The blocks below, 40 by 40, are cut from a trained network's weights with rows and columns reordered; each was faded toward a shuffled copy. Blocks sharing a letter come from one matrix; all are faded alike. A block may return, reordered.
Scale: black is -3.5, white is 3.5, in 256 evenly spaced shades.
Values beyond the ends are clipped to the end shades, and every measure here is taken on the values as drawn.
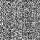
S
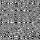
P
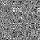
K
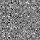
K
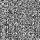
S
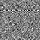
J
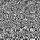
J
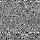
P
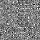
K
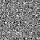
K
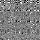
P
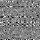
P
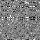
P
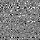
P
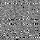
P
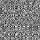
J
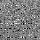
P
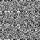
J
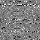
P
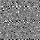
P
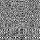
J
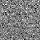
K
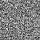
S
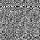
J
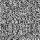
S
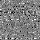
P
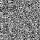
S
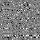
P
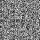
S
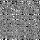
P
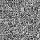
S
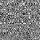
K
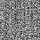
S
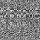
J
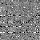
P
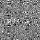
K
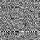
J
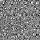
K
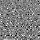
P
